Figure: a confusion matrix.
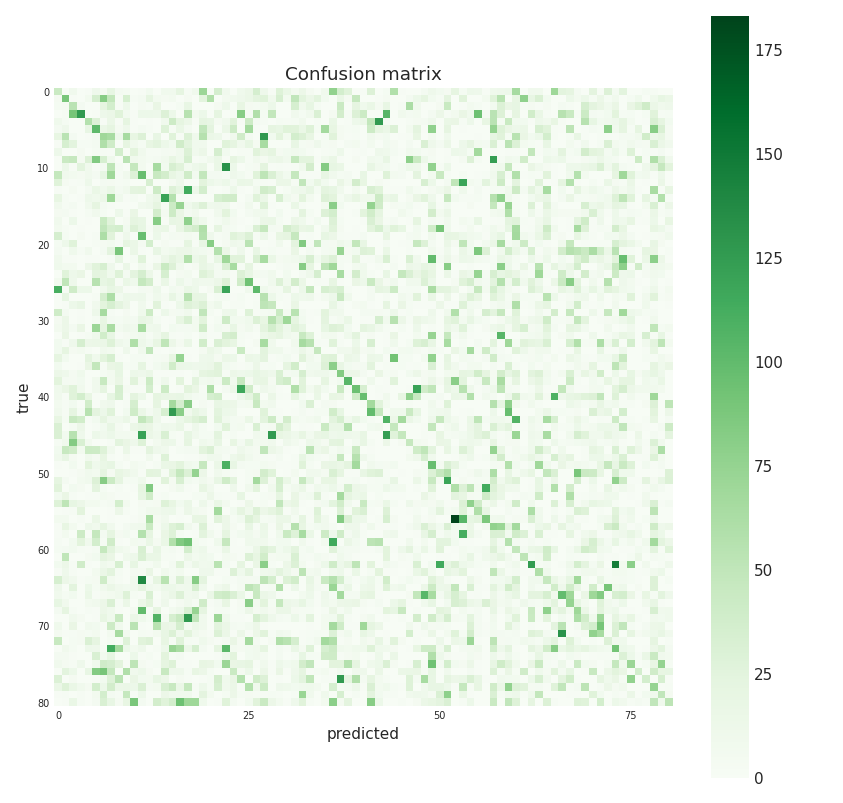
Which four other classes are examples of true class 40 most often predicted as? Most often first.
65, 46, 78, 54
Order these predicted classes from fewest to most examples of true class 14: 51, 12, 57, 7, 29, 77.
12, 77, 29, 51, 57, 7
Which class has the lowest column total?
76
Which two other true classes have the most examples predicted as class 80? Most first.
41, 44
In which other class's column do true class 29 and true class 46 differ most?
2
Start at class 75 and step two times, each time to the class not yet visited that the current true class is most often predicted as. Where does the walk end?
22
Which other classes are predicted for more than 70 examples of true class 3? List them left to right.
2, 24, 43, 55
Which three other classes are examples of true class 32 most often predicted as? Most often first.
58, 49, 51
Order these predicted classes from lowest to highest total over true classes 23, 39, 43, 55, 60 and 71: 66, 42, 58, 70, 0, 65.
42, 0, 65, 70, 58, 66
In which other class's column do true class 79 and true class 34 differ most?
51
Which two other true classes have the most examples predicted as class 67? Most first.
25, 66
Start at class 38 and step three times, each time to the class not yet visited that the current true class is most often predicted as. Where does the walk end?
53
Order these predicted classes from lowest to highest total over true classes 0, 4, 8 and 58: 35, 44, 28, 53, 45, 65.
45, 28, 35, 44, 65, 53
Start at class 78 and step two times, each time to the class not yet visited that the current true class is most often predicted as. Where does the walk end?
36
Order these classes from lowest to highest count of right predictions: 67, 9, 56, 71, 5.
9, 71, 67, 56, 5
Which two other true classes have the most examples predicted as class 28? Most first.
45, 30
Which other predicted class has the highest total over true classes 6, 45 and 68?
11
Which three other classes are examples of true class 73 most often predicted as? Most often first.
7, 22, 65
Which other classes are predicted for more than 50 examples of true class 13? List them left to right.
17, 64, 78
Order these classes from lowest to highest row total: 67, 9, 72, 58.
67, 72, 58, 9
